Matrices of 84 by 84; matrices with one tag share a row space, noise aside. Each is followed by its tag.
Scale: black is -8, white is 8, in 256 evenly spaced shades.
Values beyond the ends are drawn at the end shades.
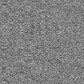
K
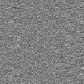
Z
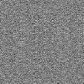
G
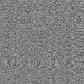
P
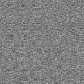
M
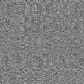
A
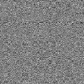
P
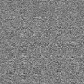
M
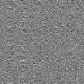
M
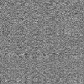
A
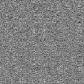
G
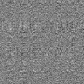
M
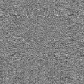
Z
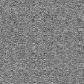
G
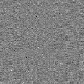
Z
